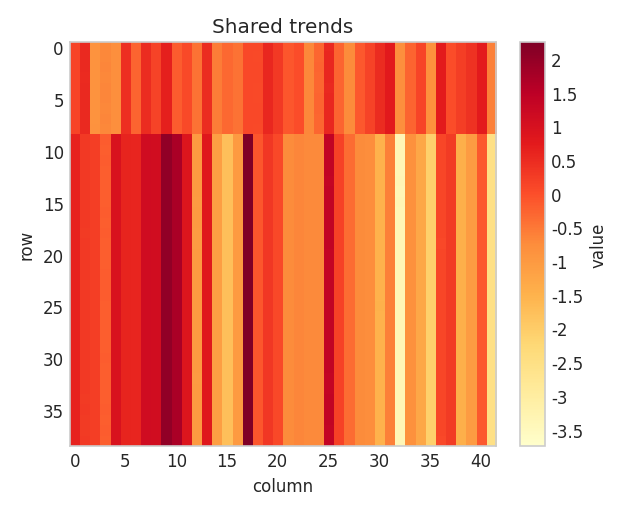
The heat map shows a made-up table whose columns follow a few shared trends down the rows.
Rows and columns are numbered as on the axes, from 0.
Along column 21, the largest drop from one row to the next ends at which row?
9
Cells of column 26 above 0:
30
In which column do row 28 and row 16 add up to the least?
32
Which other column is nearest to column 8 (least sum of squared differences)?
7
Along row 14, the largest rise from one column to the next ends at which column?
17
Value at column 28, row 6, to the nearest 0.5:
0
